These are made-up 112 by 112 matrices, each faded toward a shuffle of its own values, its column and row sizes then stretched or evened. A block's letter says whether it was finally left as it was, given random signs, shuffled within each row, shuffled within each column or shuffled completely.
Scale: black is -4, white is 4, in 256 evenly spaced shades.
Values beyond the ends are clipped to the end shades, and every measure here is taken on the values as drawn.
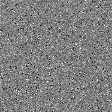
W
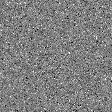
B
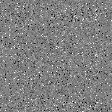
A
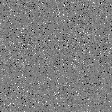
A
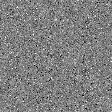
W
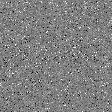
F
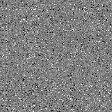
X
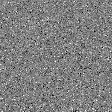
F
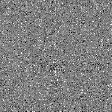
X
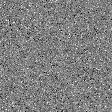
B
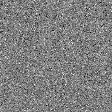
W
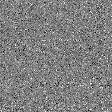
A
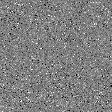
F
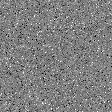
B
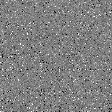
A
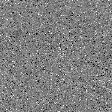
A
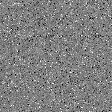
F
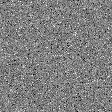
B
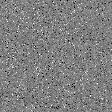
W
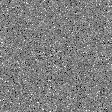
B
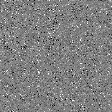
X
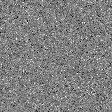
B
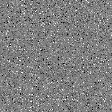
X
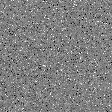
B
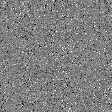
W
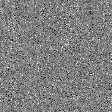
W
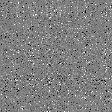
X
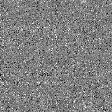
X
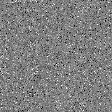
W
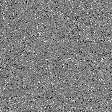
F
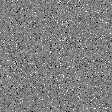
A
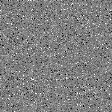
A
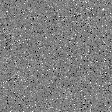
W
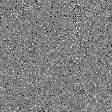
A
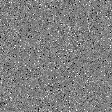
W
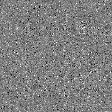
X
